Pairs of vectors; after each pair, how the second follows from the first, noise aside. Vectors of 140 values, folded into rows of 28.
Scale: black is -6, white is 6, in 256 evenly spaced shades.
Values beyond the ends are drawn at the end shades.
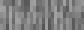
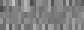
negated, partly zeroed.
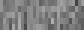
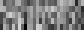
scaled up.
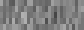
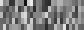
scaled up.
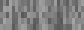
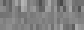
reversed, negated, partly zeroed.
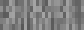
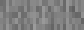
wrapped around, negated, shrunk.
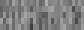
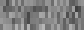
shuffled.
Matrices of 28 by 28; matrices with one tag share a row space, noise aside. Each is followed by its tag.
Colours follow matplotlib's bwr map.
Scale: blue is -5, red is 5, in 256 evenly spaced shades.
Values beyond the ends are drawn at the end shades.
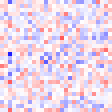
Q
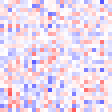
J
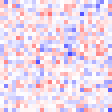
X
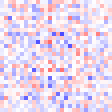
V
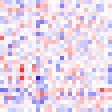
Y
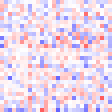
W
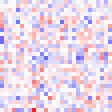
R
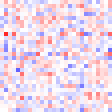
X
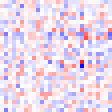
X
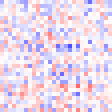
V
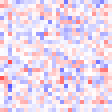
Q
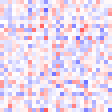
W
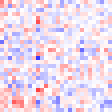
Y
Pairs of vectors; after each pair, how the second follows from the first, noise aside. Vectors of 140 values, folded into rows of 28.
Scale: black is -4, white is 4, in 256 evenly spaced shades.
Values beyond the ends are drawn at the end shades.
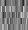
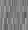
wrapped around, shrunk.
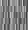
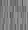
negated, shrunk.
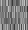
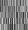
wrapped around, negated.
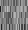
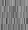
wrapped around, shrunk.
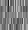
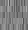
negated, shrunk.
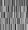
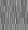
wrapped around, negated, shrunk.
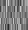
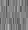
negated, shrunk.
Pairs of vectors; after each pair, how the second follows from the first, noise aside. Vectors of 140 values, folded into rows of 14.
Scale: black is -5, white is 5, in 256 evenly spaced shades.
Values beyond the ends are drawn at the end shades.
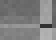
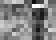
wrapped around, negated, scaled up.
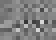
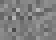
reversed, shrunk.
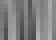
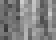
reversed, negated.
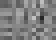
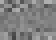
reversed, negated, partly zeroed.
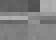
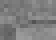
reversed, negated, shrunk.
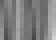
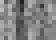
wrapped around, negated.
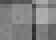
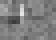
reversed, negated, partly zeroed.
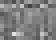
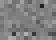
reversed, negated, partly zeroed.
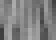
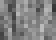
reversed.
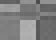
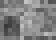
wrapped around, negated.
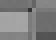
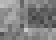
reversed, negated.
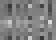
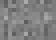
reversed, shrunk.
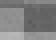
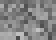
sign-scrambled.
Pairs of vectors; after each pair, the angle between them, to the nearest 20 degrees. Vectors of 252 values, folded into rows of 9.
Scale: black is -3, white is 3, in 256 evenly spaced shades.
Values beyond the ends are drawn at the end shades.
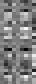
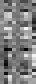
20 degrees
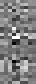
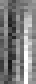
100 degrees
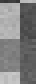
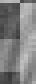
160 degrees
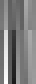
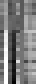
20 degrees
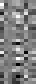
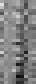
40 degrees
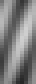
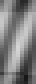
20 degrees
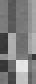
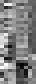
140 degrees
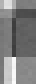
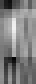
140 degrees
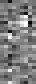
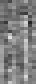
40 degrees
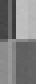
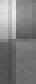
120 degrees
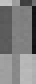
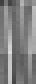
120 degrees
